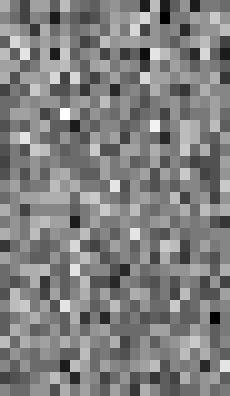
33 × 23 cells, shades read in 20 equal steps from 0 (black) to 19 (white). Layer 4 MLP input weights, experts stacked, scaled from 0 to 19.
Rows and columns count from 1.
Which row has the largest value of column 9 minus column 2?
24
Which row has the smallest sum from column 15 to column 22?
27
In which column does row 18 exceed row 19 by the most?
23
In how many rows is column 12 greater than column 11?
14
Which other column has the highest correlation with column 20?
15
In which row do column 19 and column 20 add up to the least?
5
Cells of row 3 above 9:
13
